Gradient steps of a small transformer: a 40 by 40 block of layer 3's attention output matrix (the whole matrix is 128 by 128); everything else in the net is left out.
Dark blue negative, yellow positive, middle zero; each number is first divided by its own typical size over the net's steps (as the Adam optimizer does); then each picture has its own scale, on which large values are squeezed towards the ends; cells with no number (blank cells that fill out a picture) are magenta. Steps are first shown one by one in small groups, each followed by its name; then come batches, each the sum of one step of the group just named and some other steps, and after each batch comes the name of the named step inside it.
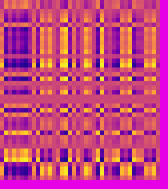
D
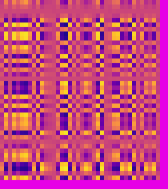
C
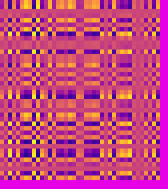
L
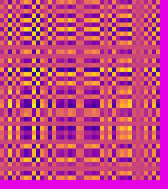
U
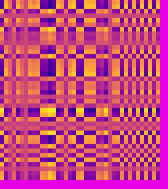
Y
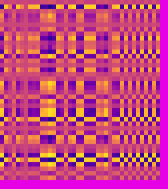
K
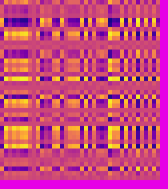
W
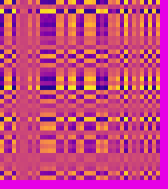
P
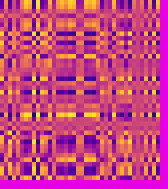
L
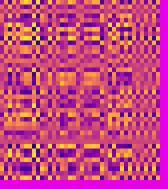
U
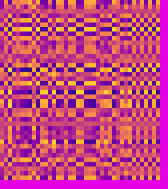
U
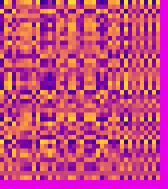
P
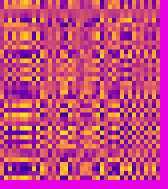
C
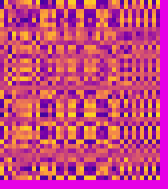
W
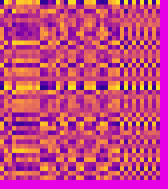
P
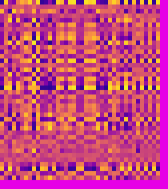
P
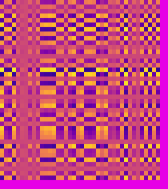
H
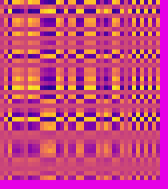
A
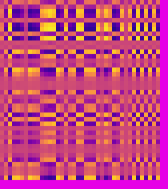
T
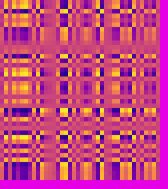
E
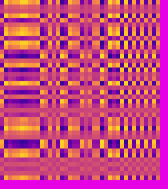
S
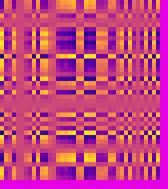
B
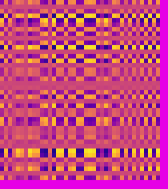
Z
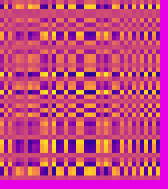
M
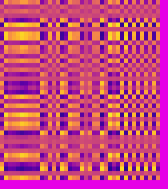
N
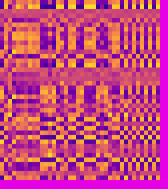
N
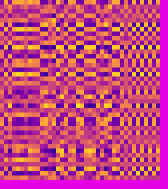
Z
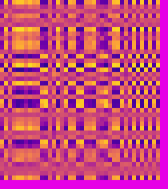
S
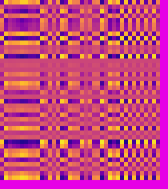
S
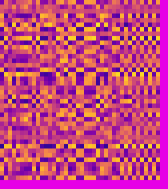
H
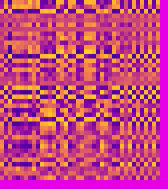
A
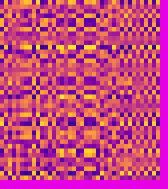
Z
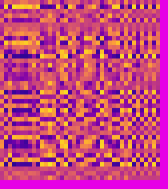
S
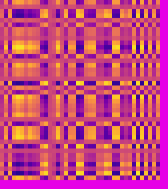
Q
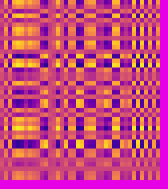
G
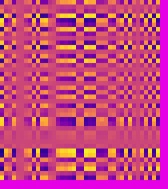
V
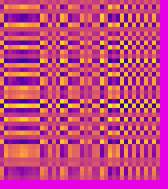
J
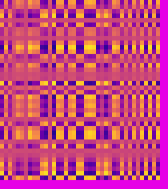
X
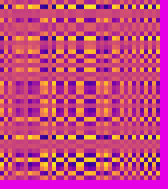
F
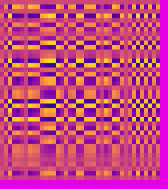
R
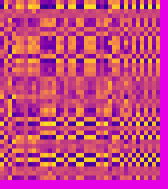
F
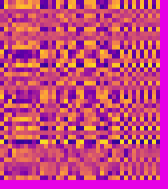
G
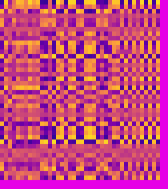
X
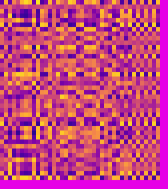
V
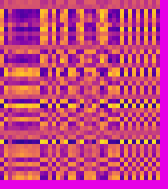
J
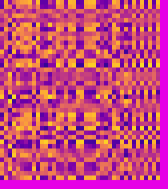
G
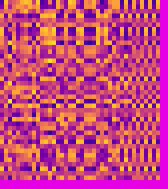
R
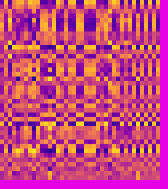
R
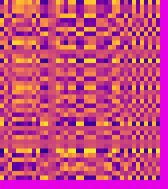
V
